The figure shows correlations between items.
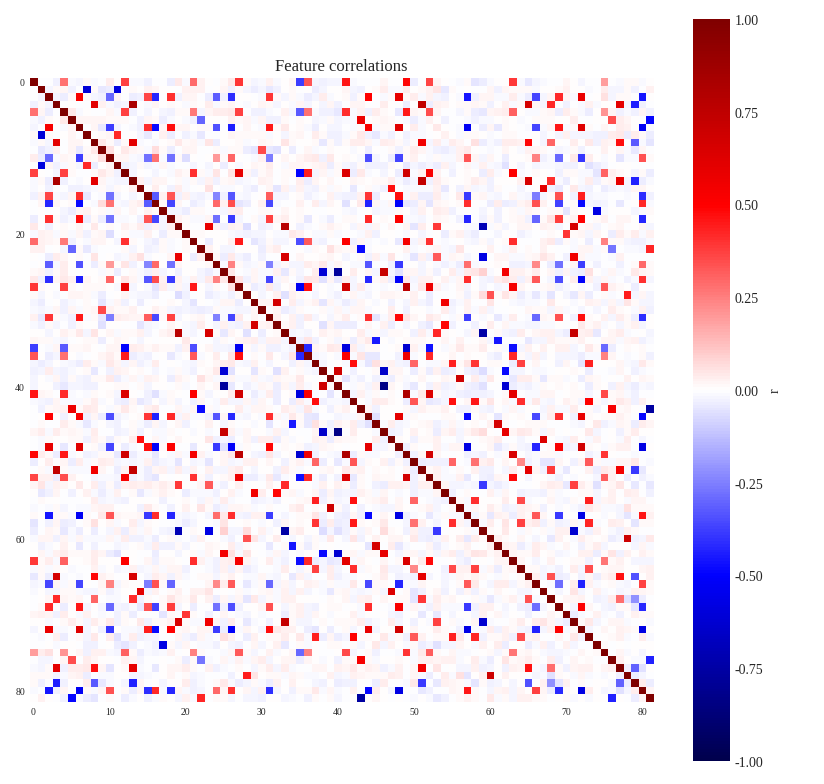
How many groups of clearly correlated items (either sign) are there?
16
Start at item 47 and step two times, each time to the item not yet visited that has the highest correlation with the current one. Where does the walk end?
14
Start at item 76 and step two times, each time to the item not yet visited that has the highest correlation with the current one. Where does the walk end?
5
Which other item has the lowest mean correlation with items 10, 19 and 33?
59
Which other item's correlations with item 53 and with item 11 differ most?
1
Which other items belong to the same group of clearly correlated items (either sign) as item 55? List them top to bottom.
37, 42, 50, 58, 64, 73
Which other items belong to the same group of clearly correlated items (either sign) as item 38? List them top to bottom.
25, 40, 46, 62
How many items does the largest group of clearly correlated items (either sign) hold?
16
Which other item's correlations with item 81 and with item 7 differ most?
43
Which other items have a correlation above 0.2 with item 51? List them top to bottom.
3, 8, 13, 65, 68, 77
